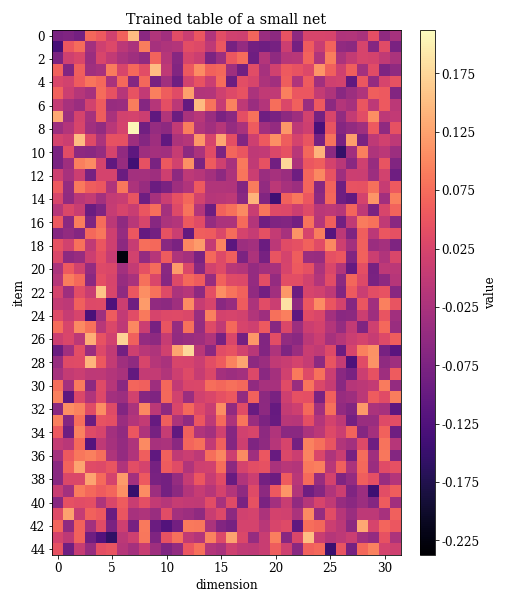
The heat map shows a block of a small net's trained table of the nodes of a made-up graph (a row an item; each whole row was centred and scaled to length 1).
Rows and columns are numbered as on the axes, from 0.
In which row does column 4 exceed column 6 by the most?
19
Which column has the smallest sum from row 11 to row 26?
26
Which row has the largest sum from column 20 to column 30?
23
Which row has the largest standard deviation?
11
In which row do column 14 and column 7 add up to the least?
39
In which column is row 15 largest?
17
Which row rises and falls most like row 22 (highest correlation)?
30
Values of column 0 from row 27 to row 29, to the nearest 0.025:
-0.1 -0.05 -0.025
